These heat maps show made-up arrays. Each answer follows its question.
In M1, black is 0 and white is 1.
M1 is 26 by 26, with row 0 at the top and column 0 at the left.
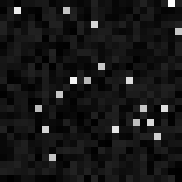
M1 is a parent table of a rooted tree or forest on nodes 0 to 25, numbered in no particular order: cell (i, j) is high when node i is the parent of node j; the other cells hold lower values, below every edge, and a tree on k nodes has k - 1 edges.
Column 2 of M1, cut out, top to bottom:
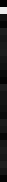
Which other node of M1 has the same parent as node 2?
9
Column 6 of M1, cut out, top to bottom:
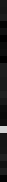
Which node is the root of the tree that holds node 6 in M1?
11
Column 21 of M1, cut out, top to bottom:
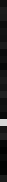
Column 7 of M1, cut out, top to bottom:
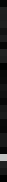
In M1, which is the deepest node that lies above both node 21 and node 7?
17
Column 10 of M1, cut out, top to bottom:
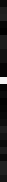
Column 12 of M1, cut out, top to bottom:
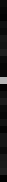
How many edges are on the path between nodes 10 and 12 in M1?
2
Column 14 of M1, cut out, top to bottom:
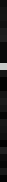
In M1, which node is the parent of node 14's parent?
1
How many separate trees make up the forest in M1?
7
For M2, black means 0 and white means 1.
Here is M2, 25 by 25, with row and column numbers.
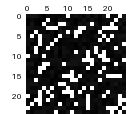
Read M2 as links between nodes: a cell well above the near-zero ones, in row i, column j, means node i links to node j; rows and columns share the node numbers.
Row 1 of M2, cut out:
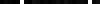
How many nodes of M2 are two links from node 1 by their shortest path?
7
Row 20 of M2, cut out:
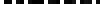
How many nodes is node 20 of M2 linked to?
7
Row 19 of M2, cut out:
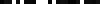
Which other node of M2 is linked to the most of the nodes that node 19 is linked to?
node 15
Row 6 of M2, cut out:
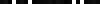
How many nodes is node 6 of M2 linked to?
4
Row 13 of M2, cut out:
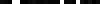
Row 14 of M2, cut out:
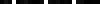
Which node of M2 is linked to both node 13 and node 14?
node 3
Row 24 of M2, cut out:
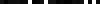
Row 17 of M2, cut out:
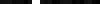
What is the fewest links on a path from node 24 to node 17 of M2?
4
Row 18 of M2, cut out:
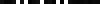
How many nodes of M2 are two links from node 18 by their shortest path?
10
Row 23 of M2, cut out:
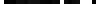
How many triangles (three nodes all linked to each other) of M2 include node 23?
5
